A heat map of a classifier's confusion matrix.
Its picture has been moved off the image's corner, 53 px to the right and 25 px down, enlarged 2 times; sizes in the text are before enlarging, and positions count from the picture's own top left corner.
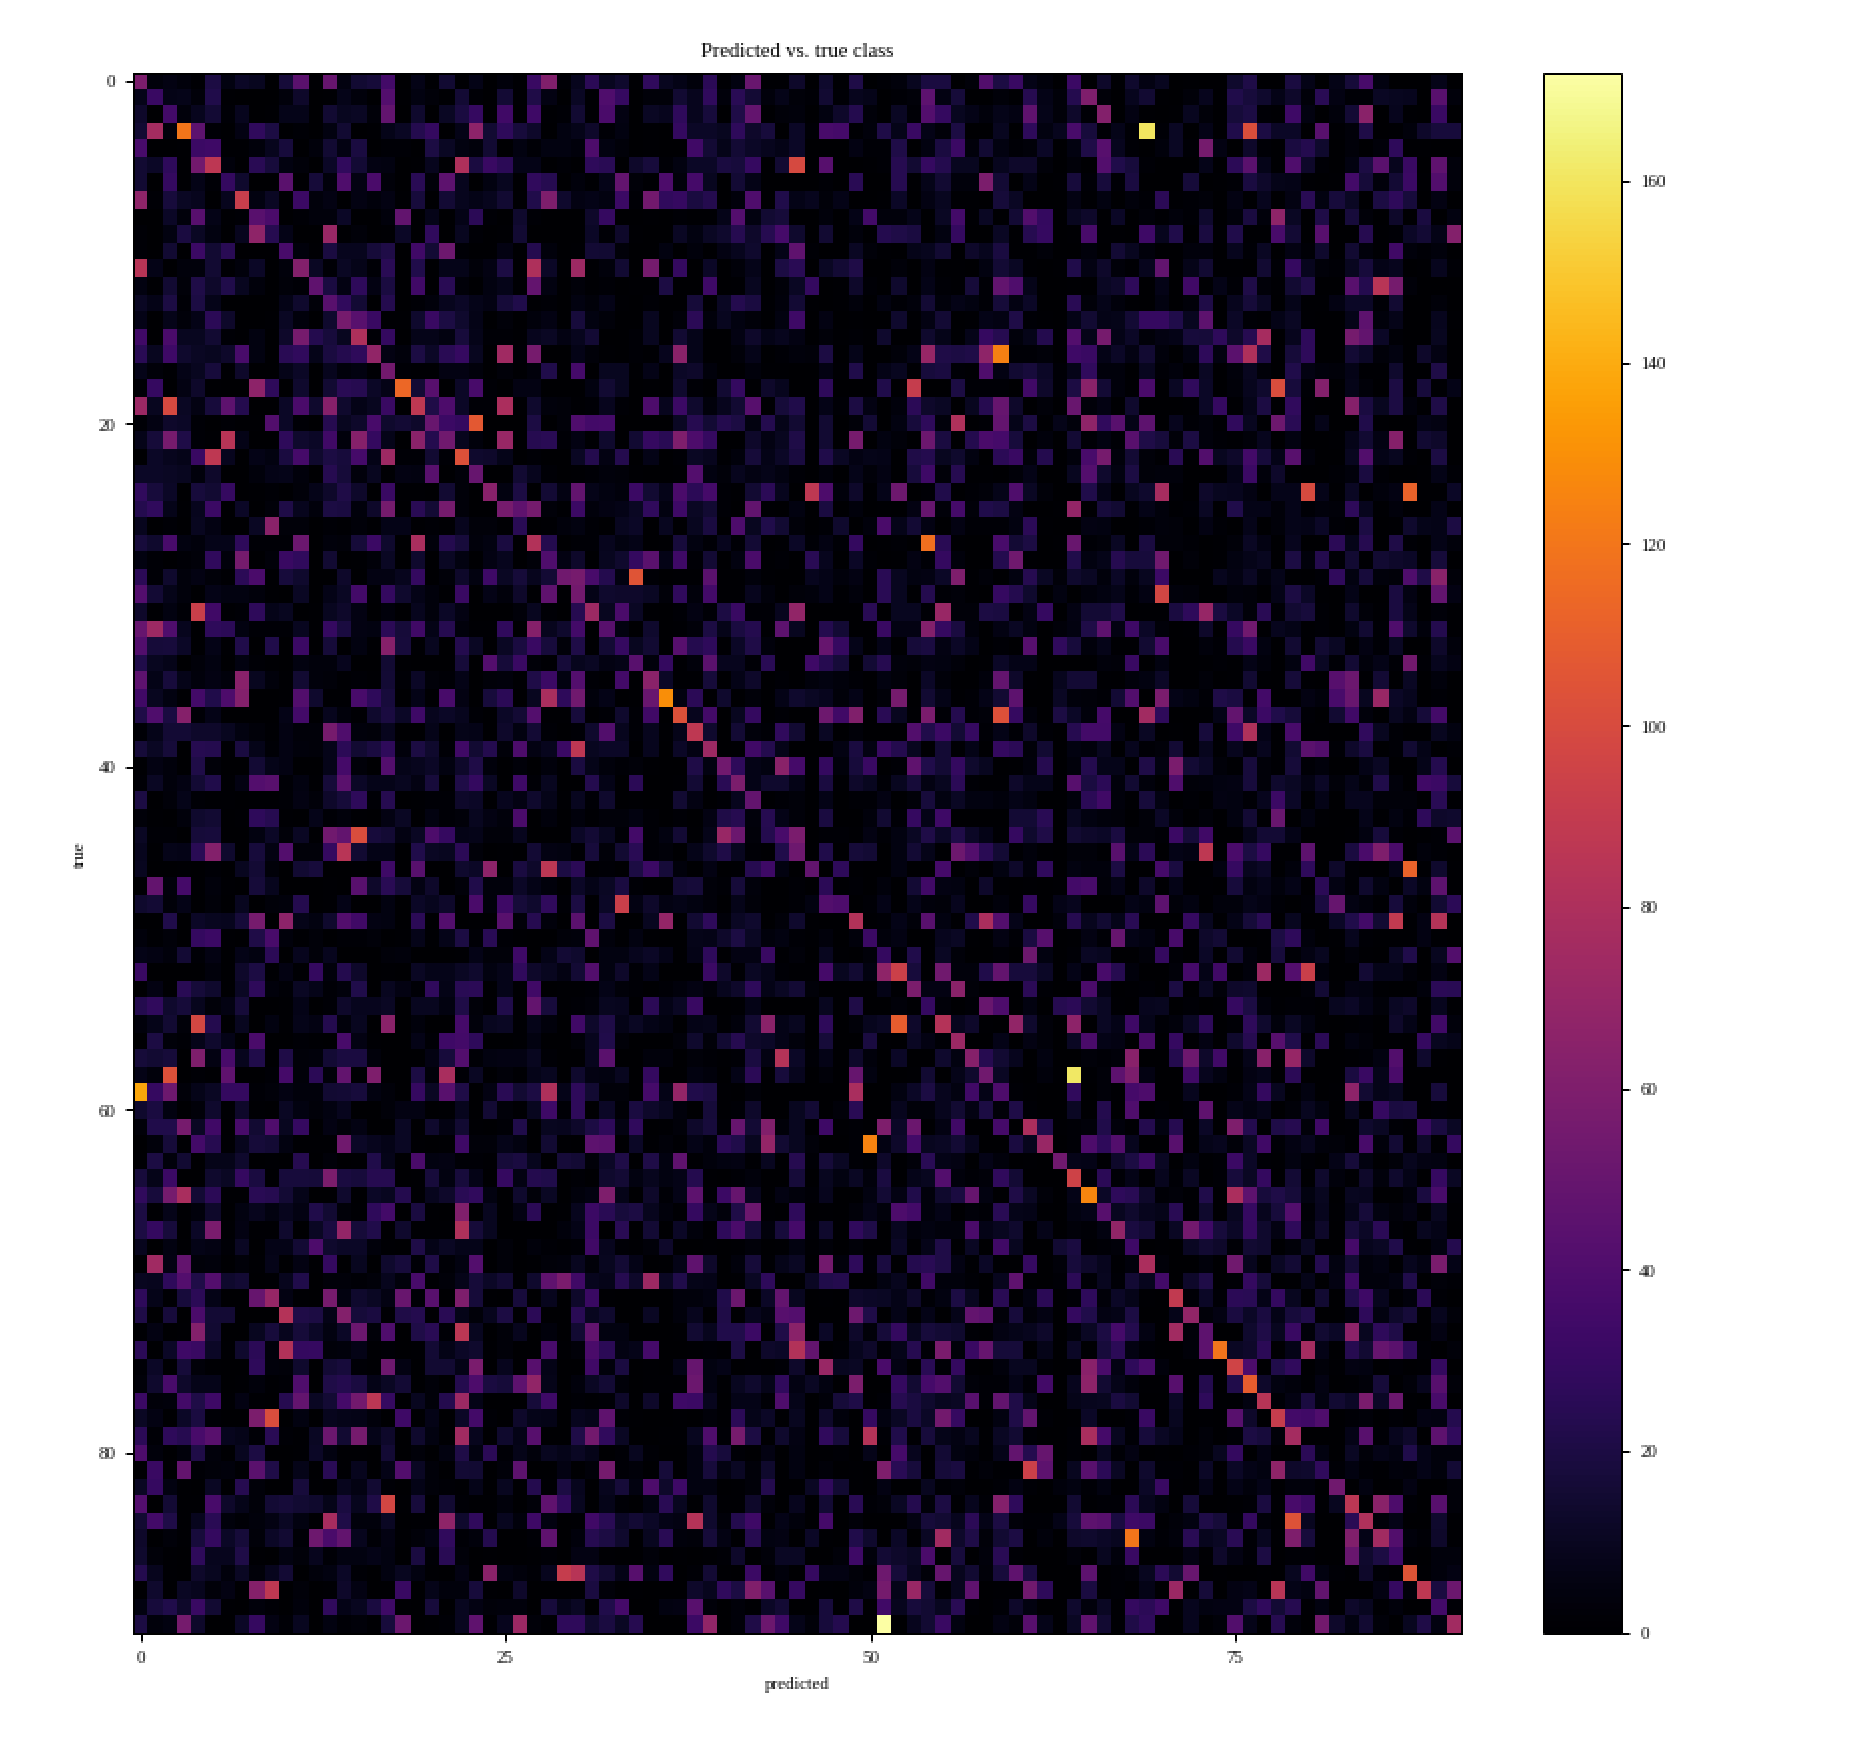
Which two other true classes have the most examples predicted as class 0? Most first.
59, 11
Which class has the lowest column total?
63
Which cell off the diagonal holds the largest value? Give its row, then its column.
90, 51
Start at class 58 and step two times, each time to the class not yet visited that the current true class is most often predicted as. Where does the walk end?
13
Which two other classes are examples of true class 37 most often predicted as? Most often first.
59, 69
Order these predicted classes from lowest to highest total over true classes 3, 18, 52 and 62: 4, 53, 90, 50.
90, 4, 50, 53
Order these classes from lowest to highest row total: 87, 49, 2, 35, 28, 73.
35, 28, 2, 87, 73, 49
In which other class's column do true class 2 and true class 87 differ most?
29
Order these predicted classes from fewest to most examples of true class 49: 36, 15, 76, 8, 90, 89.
90, 76, 15, 8, 36, 89
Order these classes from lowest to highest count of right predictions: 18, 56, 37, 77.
56, 77, 37, 18
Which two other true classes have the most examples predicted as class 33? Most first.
48, 6
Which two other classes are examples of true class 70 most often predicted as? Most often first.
35, 29
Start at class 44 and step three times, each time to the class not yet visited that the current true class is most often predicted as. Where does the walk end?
16
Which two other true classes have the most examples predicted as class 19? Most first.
27, 21
